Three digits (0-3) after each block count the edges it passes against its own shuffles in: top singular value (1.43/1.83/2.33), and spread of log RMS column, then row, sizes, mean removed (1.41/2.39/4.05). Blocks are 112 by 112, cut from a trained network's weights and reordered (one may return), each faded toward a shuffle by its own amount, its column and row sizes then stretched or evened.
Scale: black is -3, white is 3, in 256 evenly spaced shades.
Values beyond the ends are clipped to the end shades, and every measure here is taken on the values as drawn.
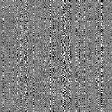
3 3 1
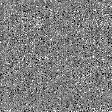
0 1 1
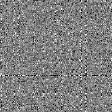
2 2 1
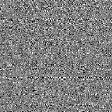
2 1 2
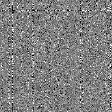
1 2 0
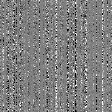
2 3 0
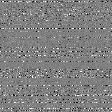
1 0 3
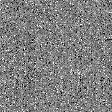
0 1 0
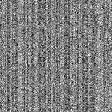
3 0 1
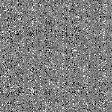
0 2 1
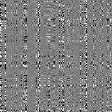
3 3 2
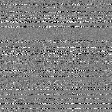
1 1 3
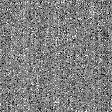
1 0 1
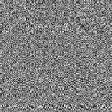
3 0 2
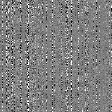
1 3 1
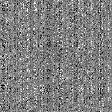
2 2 1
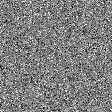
0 0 0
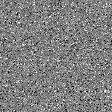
0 0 1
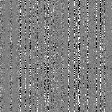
2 3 0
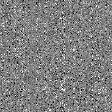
0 2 0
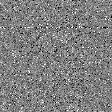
0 1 1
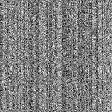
3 0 1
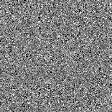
1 1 1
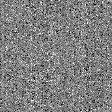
0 1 0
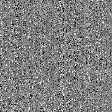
0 2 0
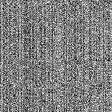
3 0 0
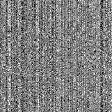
3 2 0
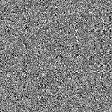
2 1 1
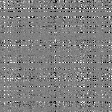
2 2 3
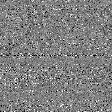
0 0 2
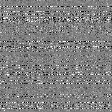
1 0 3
